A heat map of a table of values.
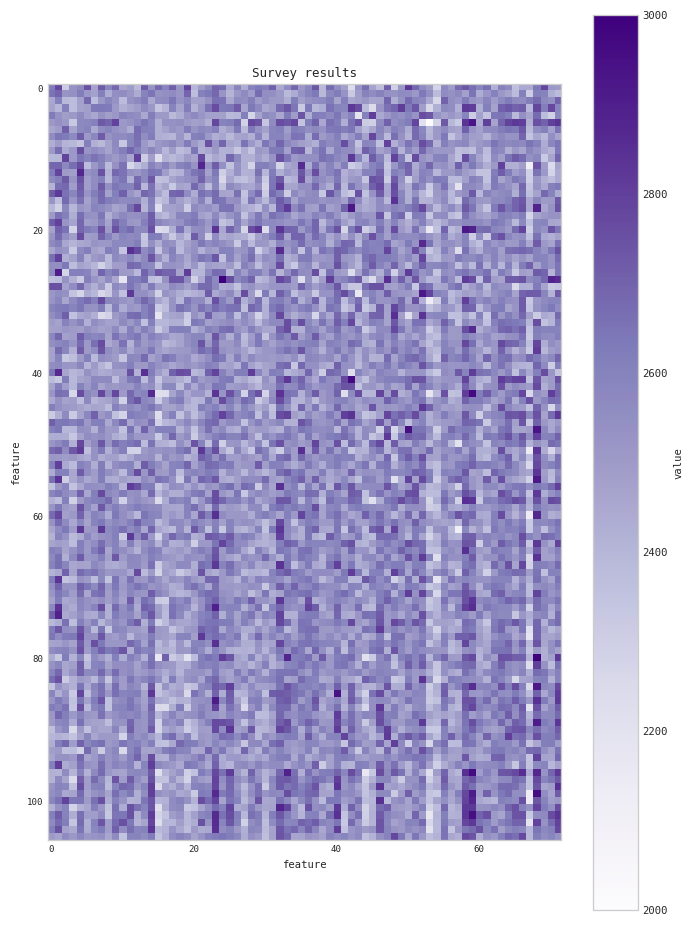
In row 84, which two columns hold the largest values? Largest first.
68, 59
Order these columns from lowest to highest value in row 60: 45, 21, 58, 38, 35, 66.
38, 66, 45, 58, 21, 35
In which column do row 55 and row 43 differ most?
48
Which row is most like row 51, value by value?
11
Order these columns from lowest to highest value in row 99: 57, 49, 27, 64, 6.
27, 49, 6, 57, 64
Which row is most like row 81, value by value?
71
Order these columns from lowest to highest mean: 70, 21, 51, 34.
70, 34, 21, 51
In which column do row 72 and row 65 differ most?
28
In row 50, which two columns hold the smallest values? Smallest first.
57, 24
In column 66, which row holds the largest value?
96
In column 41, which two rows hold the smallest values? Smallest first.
43, 20
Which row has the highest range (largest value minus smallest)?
5
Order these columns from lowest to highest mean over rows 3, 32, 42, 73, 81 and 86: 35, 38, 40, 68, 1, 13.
38, 35, 13, 1, 40, 68
